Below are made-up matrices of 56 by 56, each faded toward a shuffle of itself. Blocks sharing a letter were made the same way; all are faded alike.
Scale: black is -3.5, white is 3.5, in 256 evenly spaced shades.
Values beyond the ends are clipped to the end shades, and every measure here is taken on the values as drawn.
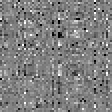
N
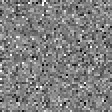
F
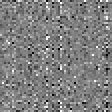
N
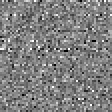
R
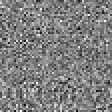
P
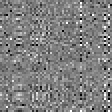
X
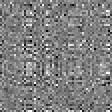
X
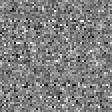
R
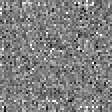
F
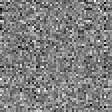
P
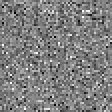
F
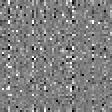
N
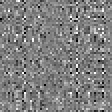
X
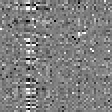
X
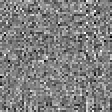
P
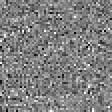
F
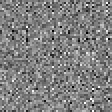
P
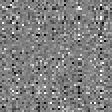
N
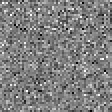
F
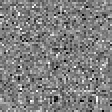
F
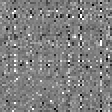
N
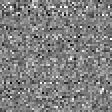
R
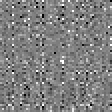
N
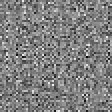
P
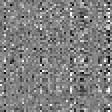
X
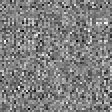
P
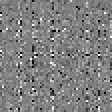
N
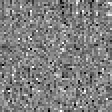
F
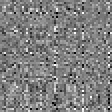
X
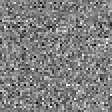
R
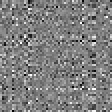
X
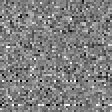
R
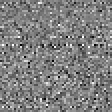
R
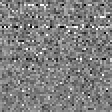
R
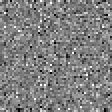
F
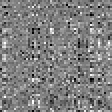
X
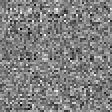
P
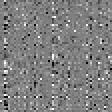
N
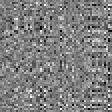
X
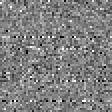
R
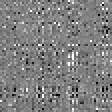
N
